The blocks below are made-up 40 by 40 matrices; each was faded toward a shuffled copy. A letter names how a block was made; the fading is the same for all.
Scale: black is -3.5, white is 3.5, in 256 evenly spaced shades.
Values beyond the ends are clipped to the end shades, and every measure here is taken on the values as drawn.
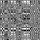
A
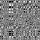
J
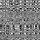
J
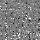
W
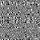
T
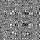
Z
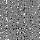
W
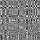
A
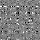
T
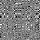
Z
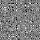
T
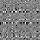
J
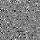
T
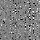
W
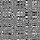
A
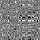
J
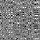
Z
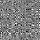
Z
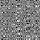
Z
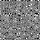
T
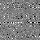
T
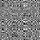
J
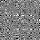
Z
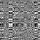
A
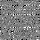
T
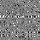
T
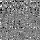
T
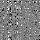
W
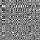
A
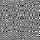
A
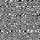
T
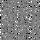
W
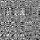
Z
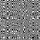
A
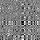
A
